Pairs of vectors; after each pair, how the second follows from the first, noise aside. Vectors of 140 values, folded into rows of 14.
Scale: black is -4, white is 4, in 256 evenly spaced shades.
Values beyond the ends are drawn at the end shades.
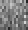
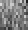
copied.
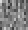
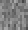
reversed, negated, shrunk.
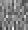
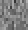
reversed, negated, shrunk.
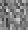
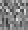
copied.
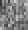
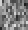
negated.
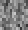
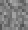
reversed, shrunk.
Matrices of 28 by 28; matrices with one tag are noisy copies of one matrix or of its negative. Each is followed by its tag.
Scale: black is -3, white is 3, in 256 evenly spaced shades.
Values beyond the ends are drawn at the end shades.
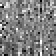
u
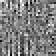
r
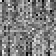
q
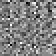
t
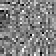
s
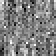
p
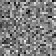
t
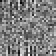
r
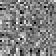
s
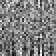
u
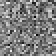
t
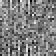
r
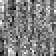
p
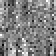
p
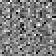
t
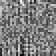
r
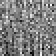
u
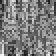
p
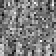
p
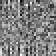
r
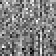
u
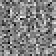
t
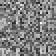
s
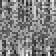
q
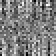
q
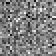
t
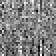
u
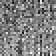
u
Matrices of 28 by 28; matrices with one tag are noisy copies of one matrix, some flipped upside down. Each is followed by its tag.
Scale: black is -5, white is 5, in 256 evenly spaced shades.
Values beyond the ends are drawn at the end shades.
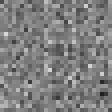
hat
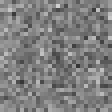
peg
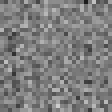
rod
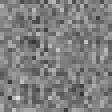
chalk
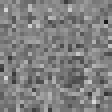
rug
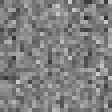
rod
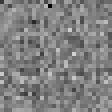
chalk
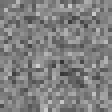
rug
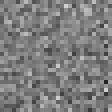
rod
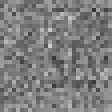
peg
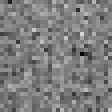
rod
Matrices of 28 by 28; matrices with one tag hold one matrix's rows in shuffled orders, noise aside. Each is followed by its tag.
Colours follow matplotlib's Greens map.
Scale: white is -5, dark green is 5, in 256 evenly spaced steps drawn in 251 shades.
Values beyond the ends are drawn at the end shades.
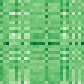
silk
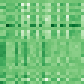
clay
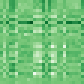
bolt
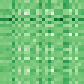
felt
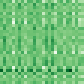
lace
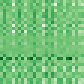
lace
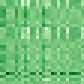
clay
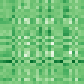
felt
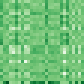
silk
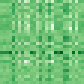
felt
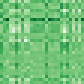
silk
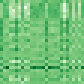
silk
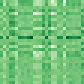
bolt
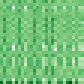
lace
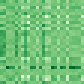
clay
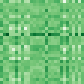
silk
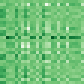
clay
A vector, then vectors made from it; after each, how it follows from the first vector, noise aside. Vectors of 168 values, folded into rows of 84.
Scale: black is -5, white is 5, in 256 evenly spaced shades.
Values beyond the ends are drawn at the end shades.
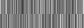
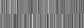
wrapped around, partly zeroed.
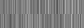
wrapped around, shrunk.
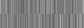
shrunk.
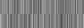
reversed, shrunk.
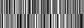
wrapped around, scaled up.
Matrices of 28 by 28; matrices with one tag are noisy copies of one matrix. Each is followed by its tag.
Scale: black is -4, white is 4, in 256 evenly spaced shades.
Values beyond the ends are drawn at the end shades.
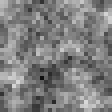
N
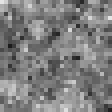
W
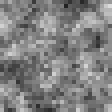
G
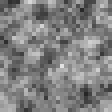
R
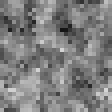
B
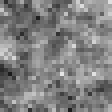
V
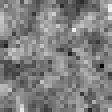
G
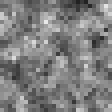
G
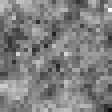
W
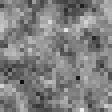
G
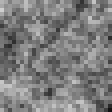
W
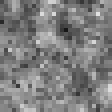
B
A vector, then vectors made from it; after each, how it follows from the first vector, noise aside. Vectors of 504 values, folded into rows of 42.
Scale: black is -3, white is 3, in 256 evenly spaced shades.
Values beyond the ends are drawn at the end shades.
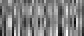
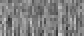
negated, shrunk.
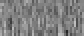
negated, shrunk.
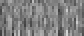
shrunk.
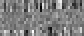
wrapped around, partly zeroed.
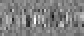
wrapped around, partly zeroed.
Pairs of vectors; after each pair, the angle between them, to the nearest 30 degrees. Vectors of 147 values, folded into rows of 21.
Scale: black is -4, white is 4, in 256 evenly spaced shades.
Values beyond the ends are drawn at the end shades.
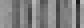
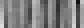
30 degrees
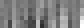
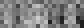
120 degrees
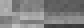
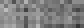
60 degrees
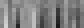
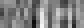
120 degrees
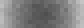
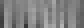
120 degrees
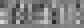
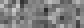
120 degrees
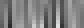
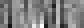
30 degrees
